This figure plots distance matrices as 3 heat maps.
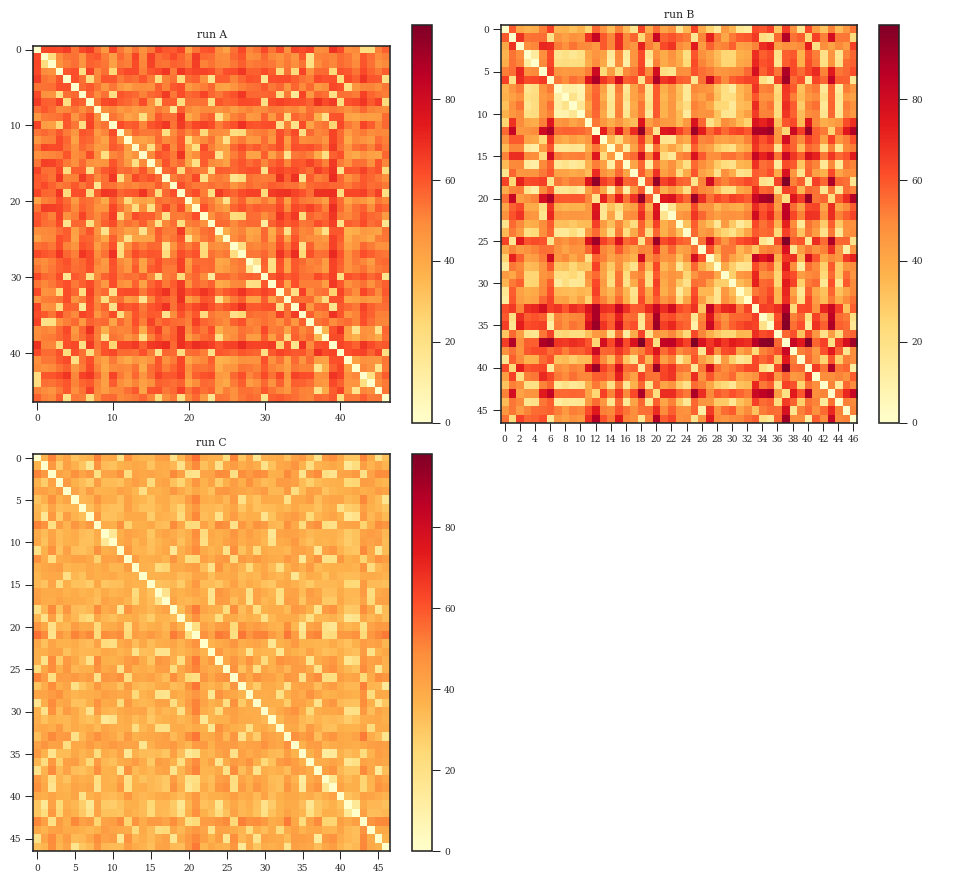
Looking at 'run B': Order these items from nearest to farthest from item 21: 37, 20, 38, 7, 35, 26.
7, 26, 38, 35, 20, 37
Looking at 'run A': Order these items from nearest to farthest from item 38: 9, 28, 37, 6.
9, 37, 28, 6
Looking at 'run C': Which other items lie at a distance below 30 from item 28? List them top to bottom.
13, 16, 17, 23, 32, 44
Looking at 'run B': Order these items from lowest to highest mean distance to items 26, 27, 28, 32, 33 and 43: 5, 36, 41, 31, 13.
31, 36, 41, 13, 5
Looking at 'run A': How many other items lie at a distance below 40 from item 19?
7
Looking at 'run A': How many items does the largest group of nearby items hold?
8
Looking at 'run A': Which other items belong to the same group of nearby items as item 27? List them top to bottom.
11, 17, 22, 26, 35
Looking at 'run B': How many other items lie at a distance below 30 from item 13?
4
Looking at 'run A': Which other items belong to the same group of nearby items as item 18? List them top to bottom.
8
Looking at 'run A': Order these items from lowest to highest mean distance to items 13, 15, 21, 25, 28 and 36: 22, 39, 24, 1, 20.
20, 24, 1, 22, 39
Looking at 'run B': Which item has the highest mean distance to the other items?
37
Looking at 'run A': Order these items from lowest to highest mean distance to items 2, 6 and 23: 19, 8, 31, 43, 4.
4, 19, 8, 31, 43
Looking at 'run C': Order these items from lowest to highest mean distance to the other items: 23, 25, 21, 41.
41, 23, 25, 21
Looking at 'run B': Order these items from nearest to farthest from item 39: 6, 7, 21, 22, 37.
7, 21, 22, 6, 37
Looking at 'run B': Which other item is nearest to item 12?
20
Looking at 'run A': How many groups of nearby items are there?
12
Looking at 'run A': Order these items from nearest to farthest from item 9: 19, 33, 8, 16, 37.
33, 37, 8, 16, 19
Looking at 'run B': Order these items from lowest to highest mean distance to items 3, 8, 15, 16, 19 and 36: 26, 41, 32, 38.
32, 26, 41, 38
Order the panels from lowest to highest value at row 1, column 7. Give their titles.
run C, run B, run A
